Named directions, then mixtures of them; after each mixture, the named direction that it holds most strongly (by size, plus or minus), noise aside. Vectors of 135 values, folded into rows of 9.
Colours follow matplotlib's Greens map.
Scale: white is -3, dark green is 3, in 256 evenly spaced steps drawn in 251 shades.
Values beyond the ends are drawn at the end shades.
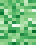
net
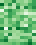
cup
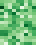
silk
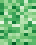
net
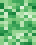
silk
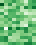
cup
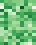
silk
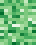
net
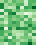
cup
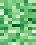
net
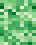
silk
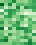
cup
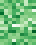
net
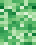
silk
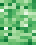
cup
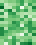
silk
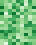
silk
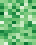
silk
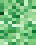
net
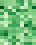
silk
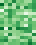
cup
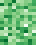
cup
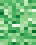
net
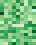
net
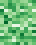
net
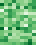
cup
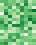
net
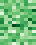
net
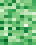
cup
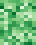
silk
